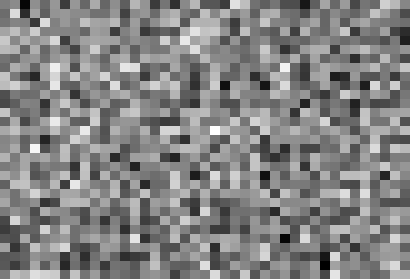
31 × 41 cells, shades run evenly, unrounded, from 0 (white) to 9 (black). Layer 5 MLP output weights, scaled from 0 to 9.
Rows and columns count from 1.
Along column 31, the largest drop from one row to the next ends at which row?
13
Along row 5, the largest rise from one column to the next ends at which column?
7
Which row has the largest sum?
12
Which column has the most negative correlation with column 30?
10
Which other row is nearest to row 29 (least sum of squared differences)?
30
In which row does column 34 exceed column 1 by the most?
9
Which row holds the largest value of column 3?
1
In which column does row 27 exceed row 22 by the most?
29
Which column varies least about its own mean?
25
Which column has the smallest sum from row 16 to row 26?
37
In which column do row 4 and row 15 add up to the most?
36
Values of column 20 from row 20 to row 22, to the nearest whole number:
8 3 5
